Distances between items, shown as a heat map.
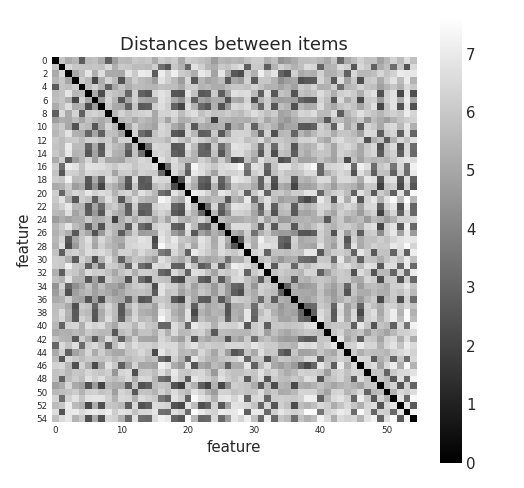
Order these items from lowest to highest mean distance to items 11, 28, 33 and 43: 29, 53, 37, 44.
44, 37, 29, 53
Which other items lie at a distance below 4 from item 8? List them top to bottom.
0, 4, 43
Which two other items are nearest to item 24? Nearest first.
9, 41
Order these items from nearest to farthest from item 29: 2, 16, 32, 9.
32, 16, 9, 2
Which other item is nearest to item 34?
15
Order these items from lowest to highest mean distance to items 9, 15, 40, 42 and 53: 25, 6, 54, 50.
6, 50, 25, 54
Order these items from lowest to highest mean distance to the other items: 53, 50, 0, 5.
5, 0, 50, 53
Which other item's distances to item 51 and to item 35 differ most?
28
